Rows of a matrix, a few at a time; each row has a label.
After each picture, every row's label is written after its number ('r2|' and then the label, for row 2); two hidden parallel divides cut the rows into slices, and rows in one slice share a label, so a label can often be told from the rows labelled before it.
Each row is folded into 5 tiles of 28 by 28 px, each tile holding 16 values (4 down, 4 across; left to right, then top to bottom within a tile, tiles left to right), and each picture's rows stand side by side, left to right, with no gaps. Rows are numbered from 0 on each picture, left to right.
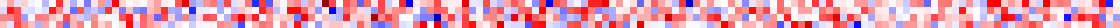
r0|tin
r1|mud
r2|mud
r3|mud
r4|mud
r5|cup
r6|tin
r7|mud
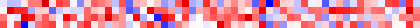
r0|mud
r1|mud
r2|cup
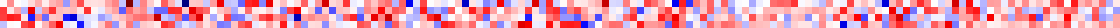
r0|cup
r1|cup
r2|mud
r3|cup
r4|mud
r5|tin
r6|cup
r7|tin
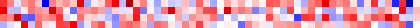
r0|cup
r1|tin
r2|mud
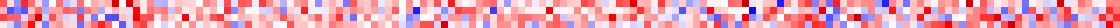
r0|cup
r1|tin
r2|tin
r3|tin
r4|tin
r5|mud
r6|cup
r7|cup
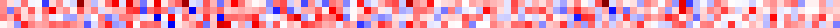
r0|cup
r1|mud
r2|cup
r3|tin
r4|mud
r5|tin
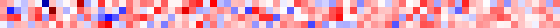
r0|cup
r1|tin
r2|tin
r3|tin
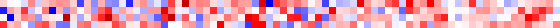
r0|mud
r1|mud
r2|cup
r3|tin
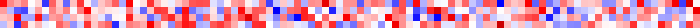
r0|cup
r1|mud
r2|mud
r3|mud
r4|cup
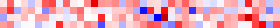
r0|tin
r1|mud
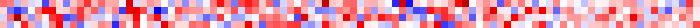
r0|cup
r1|cup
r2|mud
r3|mud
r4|tin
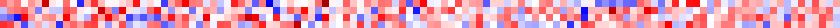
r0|mud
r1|mud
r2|mud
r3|tin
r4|cup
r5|tin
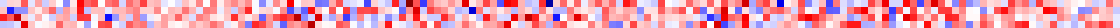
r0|cup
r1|tin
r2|cup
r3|mud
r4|tin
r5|mud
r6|mud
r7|tin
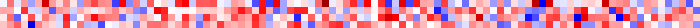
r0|mud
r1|mud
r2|mud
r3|cup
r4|mud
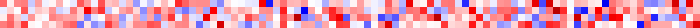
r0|tin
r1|mud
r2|cup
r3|cup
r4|cup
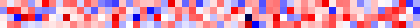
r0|mud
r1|cup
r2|mud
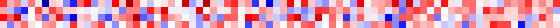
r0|cup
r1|mud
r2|cup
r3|tin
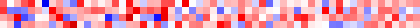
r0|cup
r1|mud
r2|tin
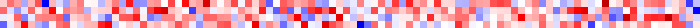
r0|cup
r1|mud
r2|cup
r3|tin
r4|mud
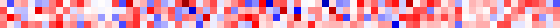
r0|cup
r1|mud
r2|cup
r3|tin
